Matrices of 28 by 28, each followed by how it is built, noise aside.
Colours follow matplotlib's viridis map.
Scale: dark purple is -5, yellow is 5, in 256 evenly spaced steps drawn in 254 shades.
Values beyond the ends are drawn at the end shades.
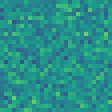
noise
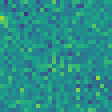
block diagonal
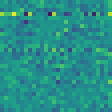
uneven rows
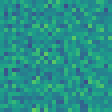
repeating rows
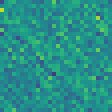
Toeplitz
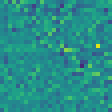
upper triangular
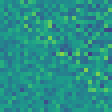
upper triangular
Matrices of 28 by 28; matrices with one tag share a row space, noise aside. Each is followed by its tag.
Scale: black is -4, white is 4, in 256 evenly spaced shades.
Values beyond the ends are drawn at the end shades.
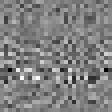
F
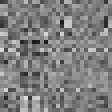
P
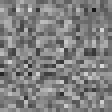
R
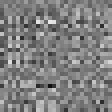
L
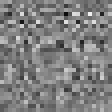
R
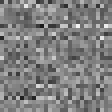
L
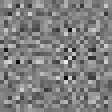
F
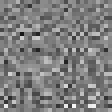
F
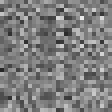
R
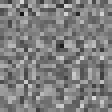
R
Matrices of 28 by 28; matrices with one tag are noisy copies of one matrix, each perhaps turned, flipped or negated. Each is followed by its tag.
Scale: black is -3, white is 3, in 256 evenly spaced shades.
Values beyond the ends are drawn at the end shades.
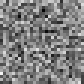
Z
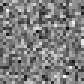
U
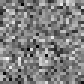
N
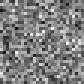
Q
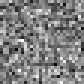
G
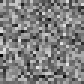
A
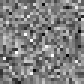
Q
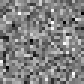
Q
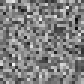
U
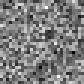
Q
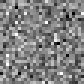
U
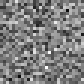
A
